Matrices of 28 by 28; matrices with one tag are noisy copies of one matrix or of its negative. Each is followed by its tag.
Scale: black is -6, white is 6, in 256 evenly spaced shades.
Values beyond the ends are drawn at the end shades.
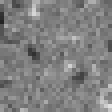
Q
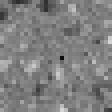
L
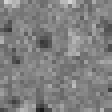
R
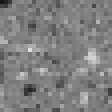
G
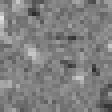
Q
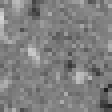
Q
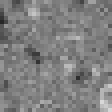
Q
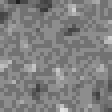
L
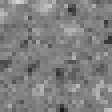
L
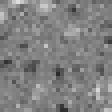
L
